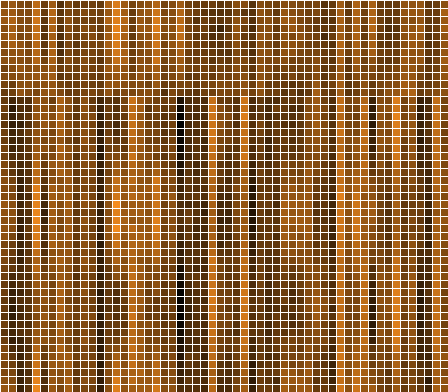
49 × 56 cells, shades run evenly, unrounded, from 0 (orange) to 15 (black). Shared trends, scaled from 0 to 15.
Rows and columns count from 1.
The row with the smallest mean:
3
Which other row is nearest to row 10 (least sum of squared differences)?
9
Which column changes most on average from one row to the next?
15
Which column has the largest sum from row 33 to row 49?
23
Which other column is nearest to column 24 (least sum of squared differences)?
34
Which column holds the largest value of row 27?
32
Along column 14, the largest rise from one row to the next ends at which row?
13
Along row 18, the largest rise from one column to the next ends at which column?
47
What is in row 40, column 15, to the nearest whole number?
10
